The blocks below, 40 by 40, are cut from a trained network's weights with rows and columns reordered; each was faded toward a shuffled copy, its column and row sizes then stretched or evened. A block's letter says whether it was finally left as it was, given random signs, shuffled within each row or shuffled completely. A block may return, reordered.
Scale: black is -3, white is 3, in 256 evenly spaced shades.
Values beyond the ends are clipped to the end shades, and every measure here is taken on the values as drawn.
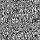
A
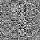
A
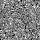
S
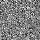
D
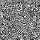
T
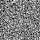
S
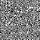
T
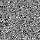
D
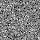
S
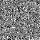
D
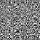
A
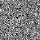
T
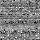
D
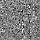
T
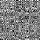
A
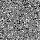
S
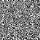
T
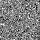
S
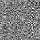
A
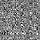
A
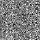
T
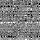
A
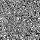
D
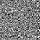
A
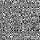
A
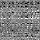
A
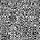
A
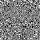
D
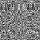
A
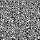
T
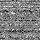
D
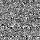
D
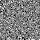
S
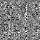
T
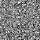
T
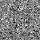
D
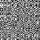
A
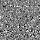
D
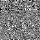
T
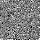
T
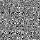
T
